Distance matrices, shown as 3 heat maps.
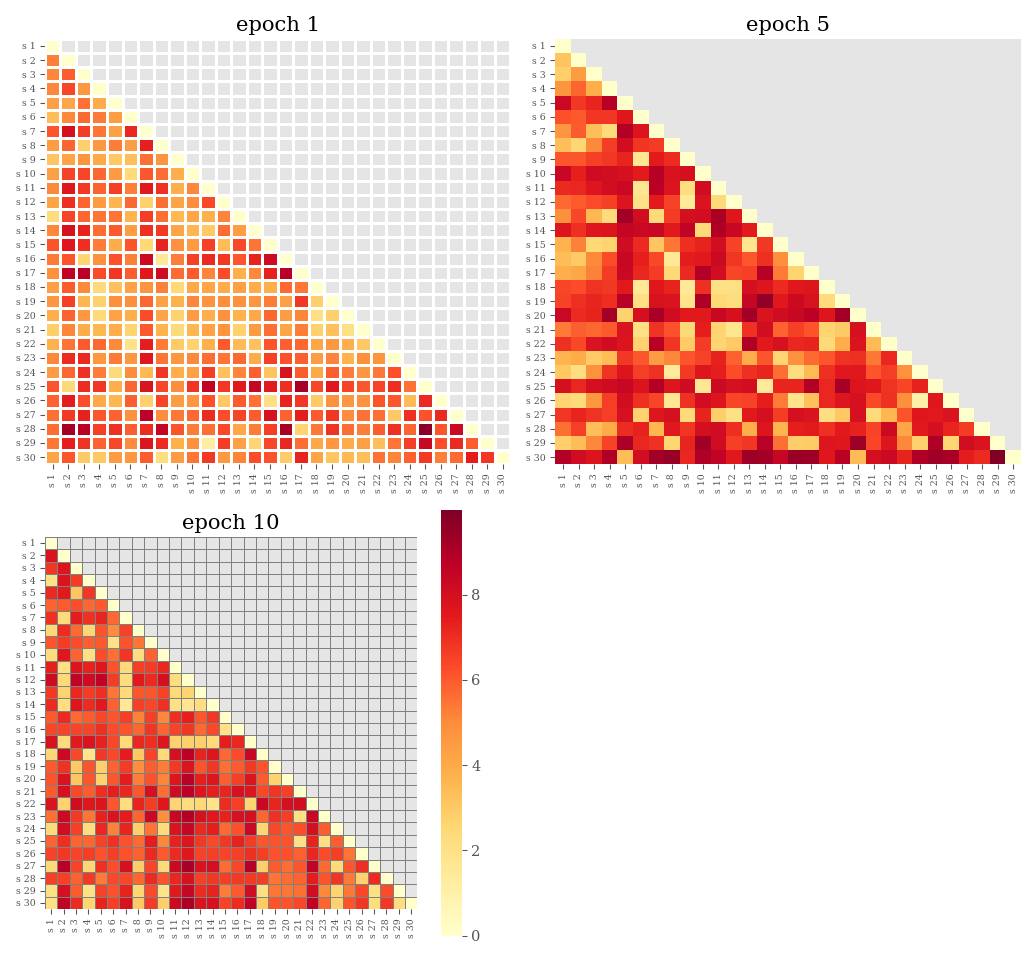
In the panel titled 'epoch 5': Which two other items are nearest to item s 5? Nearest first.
s 20, s 30
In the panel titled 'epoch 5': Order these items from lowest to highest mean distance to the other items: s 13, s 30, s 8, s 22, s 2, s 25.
s 2, s 8, s 22, s 13, s 25, s 30
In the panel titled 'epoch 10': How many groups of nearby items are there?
7
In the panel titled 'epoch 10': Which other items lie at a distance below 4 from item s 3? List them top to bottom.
s 5, s 19, s 20
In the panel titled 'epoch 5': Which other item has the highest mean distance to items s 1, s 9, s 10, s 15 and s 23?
s 30
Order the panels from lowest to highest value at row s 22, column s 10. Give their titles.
epoch 1, epoch 5, epoch 10
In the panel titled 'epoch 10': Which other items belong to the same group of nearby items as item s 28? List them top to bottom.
s 26
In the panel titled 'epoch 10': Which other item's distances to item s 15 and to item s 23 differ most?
s 16
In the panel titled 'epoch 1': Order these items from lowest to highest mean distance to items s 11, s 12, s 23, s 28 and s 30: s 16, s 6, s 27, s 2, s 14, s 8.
s 14, s 6, s 8, s 27, s 16, s 2
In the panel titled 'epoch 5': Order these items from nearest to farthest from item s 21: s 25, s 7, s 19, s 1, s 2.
s 19, s 1, s 2, s 7, s 25
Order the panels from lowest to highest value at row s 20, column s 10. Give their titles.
epoch 1, epoch 10, epoch 5
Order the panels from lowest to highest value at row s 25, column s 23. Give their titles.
epoch 10, epoch 5, epoch 1
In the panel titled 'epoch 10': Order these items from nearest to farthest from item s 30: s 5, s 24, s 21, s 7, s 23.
s 24, s 23, s 21, s 5, s 7
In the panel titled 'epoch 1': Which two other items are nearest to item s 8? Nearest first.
s 16, s 30
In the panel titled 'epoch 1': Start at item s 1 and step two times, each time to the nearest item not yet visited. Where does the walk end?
s 21
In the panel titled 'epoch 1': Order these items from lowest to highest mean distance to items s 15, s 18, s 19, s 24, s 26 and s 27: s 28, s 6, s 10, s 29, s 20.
s 20, s 10, s 6, s 29, s 28
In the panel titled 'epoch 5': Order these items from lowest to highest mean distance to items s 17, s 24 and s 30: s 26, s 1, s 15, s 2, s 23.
s 26, s 2, s 1, s 23, s 15
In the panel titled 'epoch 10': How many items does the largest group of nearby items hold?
9
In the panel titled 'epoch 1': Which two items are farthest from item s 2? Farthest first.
s 28, s 17
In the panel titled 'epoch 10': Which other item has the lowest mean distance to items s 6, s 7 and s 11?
s 14
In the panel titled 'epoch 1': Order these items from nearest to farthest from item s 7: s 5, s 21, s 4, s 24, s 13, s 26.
s 26, s 24, s 5, s 4, s 21, s 13
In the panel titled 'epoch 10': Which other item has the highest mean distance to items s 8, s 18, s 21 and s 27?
s 12
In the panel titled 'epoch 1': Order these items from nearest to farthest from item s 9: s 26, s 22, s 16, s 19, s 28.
s 22, s 19, s 26, s 16, s 28
